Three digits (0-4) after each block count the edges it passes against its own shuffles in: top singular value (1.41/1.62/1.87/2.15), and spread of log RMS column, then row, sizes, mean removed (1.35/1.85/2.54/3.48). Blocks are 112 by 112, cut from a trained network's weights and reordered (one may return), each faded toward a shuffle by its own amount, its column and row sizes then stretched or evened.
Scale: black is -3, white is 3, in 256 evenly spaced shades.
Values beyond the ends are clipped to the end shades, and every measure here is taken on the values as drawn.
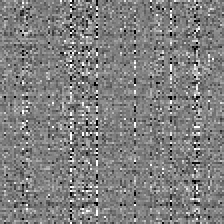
3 4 1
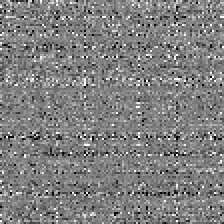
1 2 4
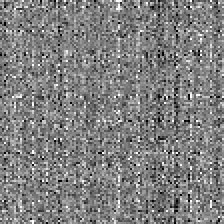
3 3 3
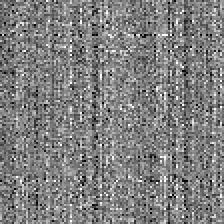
4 3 2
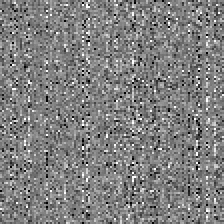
0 4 1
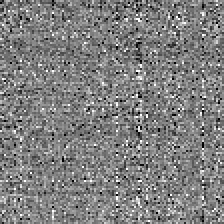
1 3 1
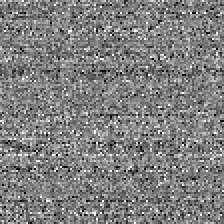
1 0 3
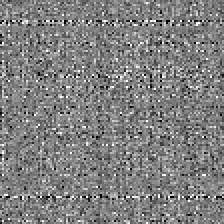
2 1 4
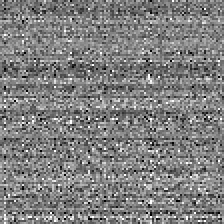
4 2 3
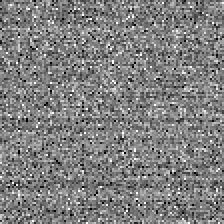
1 1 0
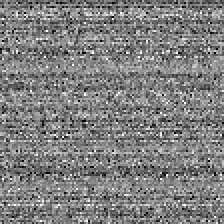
4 0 3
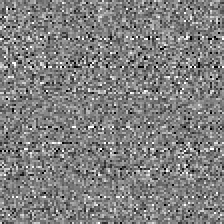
0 1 4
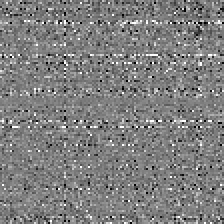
1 2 4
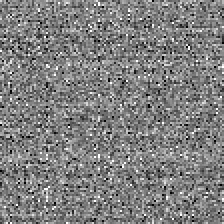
1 2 0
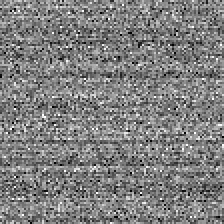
3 0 1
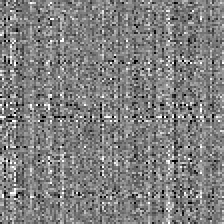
4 3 3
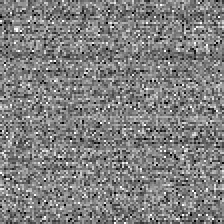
2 0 1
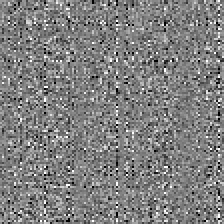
2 4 3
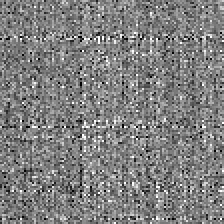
3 2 3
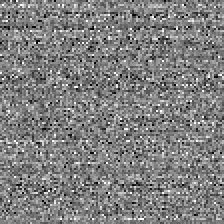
1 0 3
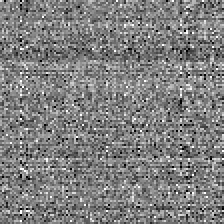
3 2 1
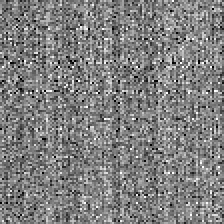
3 0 3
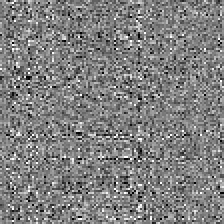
3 3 3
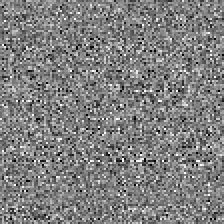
2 1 3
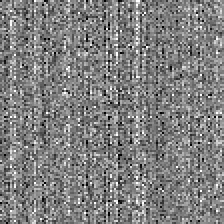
4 3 2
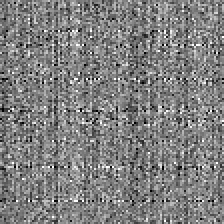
4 0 3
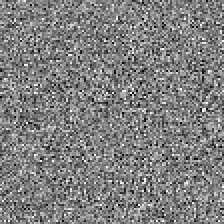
1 1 2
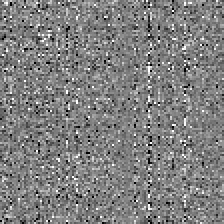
0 4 2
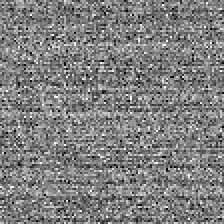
3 1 0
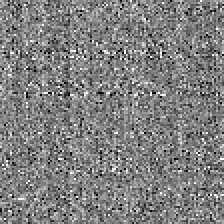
1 1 3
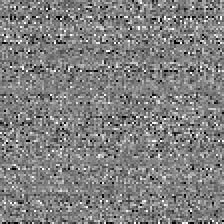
0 1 4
